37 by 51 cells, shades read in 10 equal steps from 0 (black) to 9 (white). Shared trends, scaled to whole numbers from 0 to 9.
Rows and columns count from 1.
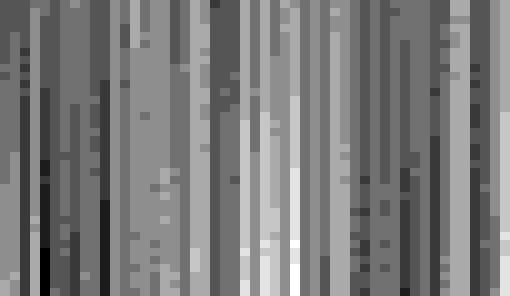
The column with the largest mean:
30
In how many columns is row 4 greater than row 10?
5
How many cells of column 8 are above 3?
13
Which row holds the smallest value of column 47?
3
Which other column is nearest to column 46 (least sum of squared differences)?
47
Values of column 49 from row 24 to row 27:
4 3 3 3
